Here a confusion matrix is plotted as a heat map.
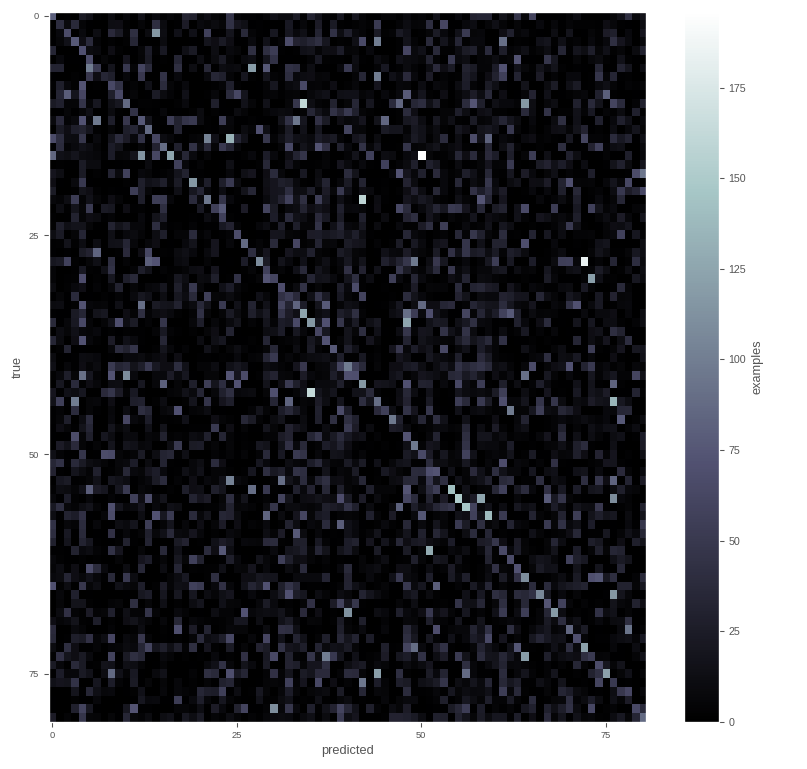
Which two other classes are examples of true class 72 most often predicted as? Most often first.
49, 63
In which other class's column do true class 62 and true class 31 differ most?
41
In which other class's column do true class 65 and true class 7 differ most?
44
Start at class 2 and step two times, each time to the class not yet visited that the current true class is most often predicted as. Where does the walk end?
24
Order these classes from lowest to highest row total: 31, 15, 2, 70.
31, 70, 2, 15
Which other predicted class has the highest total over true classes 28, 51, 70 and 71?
72
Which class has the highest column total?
48
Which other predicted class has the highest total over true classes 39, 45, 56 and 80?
47
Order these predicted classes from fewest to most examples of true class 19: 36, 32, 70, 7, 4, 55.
7, 36, 32, 55, 4, 70
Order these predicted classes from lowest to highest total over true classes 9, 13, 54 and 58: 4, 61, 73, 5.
73, 61, 5, 4
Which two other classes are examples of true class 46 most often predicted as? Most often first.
77, 10
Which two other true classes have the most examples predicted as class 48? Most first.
35, 34
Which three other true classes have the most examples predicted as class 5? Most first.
6, 54, 63
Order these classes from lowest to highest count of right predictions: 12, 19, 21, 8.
8, 12, 21, 19
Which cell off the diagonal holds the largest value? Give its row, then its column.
16, 50
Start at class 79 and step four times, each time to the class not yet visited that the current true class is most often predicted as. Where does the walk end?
74
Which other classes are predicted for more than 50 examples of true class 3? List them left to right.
32, 42, 44, 61
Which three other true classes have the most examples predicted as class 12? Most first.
16, 33, 6
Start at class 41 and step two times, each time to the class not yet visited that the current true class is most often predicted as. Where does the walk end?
34
